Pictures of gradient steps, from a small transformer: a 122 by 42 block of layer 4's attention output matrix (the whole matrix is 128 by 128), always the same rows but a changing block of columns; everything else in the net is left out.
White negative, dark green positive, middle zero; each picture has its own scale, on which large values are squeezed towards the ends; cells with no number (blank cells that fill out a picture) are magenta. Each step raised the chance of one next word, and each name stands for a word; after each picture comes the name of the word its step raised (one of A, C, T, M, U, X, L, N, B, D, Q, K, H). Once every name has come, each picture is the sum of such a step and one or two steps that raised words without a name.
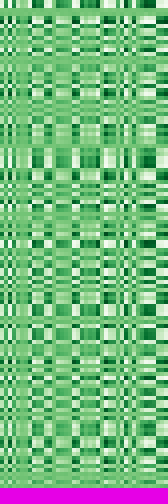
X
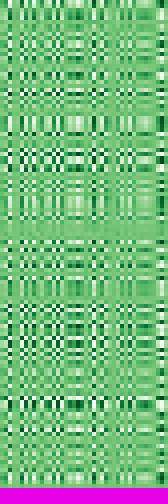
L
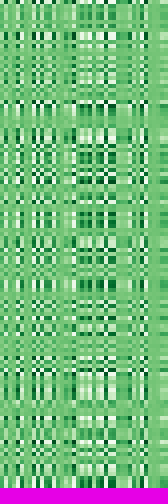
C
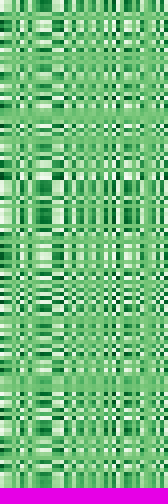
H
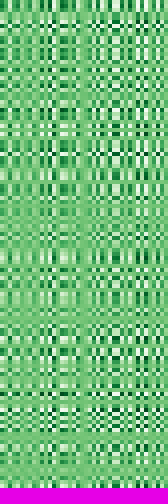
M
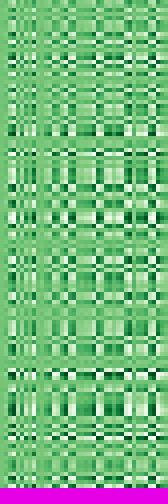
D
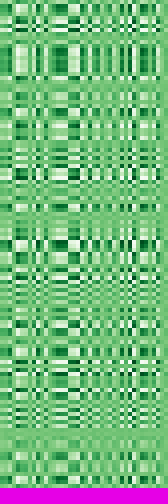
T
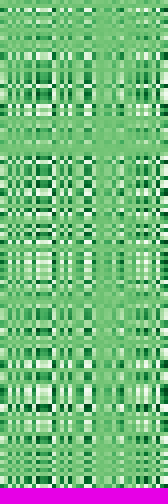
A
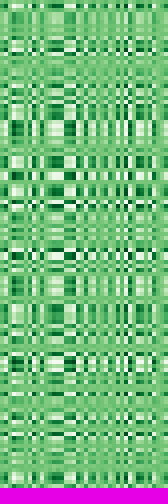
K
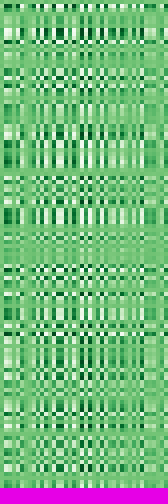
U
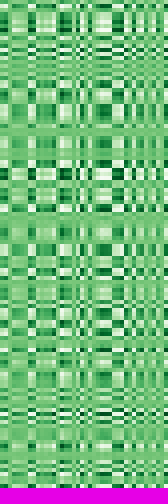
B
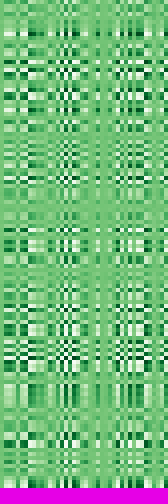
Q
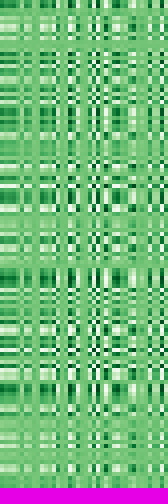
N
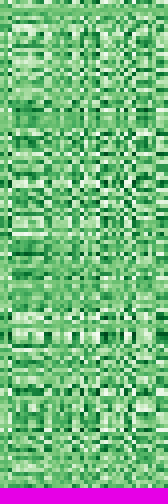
M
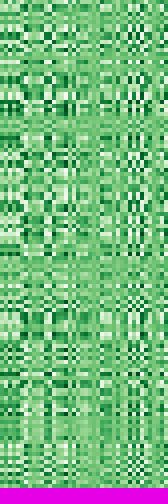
B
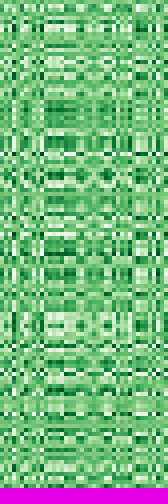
D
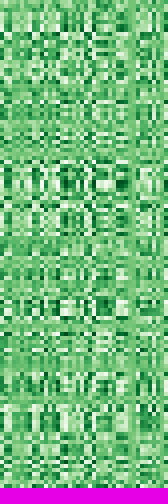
B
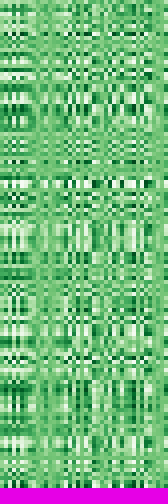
Q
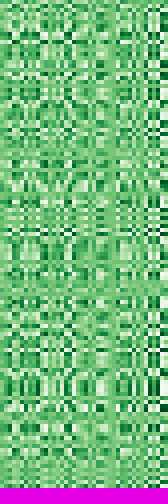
H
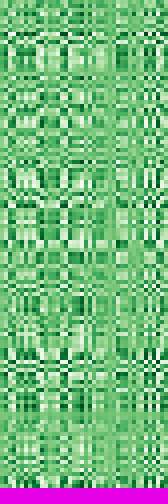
T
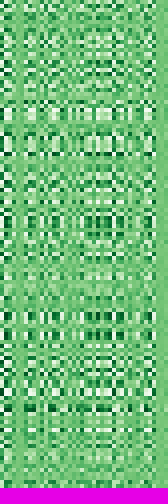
M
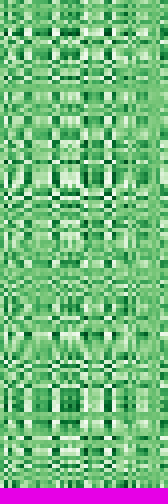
A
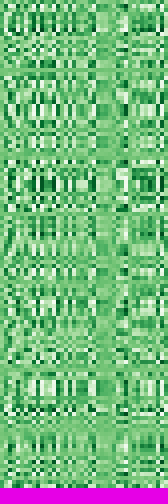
B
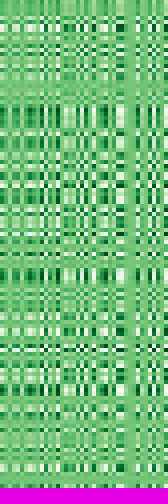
N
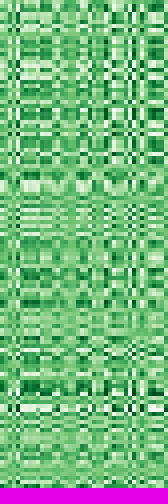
M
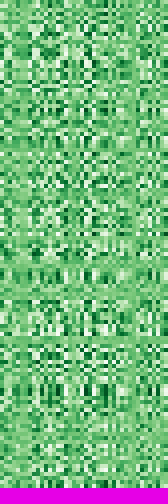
N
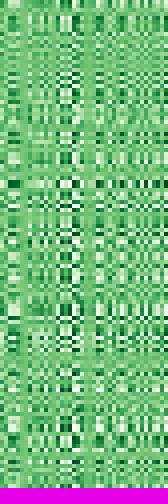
X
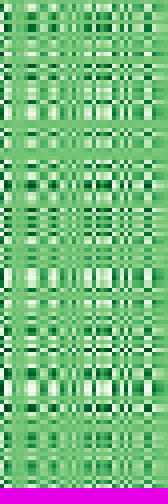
N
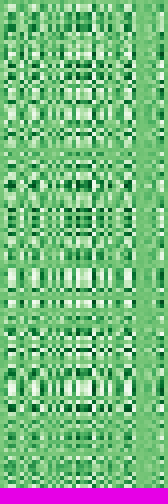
N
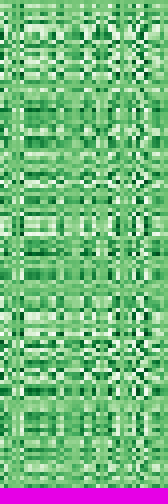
Q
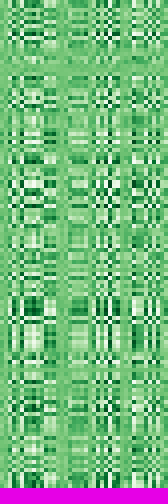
K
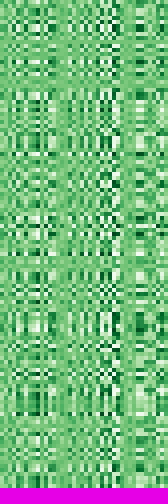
D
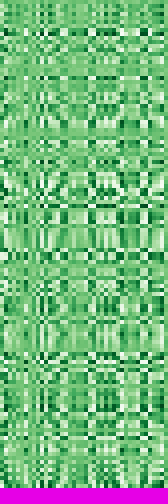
K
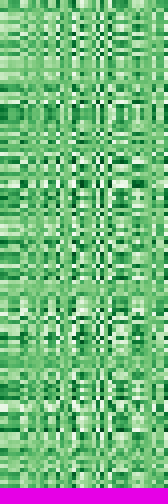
L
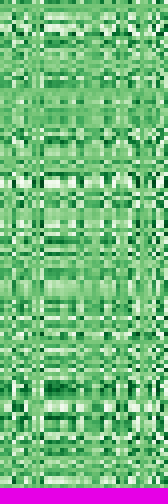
C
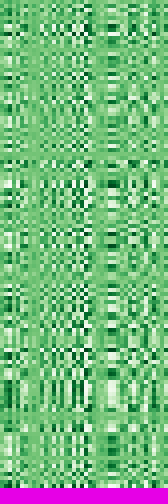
H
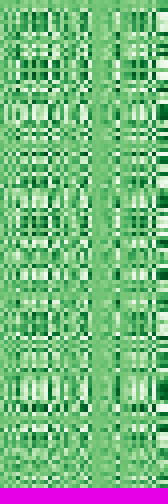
L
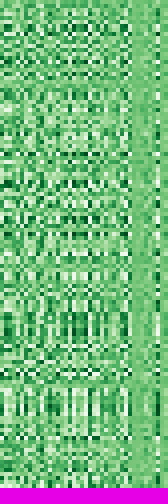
D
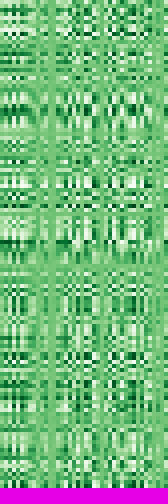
T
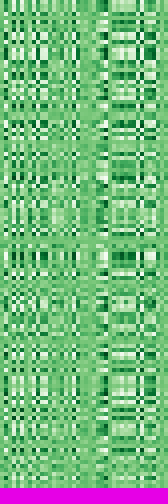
H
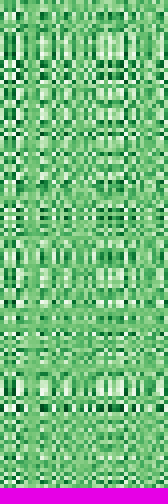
M
